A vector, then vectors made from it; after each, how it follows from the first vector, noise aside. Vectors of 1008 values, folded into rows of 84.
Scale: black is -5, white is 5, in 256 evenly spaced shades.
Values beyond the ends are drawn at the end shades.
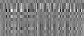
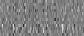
reversed, partly zeroed.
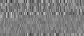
wrapped around, partly zeroed.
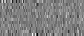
wrapped around, negated, partly zeroed.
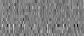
reversed, partly zeroed.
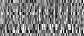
wrapped around, scaled up.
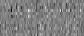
negated, partly zeroed.
